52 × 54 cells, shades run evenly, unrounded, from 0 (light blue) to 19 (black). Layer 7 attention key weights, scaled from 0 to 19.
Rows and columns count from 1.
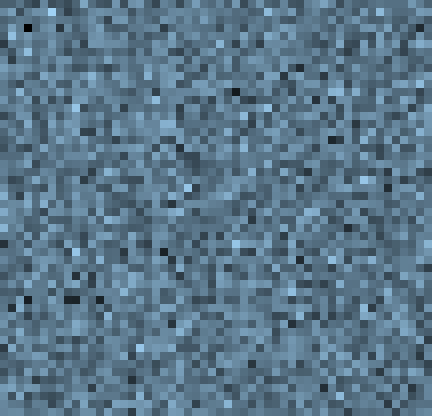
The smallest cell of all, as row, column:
2, 7
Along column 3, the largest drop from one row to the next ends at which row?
12
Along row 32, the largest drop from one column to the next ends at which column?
10
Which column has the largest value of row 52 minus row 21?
44
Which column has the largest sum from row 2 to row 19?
30
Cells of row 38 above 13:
4
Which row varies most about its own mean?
38
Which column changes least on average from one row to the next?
19
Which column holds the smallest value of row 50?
43
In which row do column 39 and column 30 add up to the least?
31
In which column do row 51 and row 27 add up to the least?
22
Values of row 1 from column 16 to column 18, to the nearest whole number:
12 6 5
